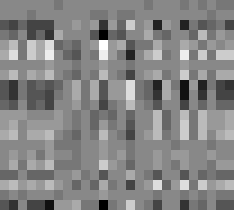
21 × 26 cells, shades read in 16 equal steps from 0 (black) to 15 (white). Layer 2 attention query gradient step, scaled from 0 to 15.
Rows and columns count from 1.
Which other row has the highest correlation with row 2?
4
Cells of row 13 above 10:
3
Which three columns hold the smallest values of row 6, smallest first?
15, 9, 8
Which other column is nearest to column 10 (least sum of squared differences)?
16
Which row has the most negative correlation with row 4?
5
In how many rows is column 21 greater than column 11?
12
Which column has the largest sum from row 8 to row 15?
14
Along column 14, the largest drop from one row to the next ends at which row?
6
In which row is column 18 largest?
19
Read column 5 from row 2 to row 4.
8 4 6
